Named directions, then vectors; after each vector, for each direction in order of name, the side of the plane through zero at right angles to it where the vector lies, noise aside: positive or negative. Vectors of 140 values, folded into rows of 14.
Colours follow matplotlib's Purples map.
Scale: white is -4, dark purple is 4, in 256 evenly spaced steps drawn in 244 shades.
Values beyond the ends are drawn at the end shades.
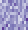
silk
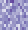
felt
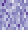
negative, negative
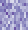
negative, negative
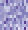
positive, negative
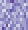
positive, positive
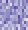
positive, negative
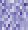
negative, negative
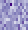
negative, positive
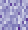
negative, positive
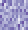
negative, positive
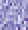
negative, positive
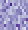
negative, positive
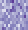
positive, positive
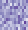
positive, negative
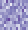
positive, negative
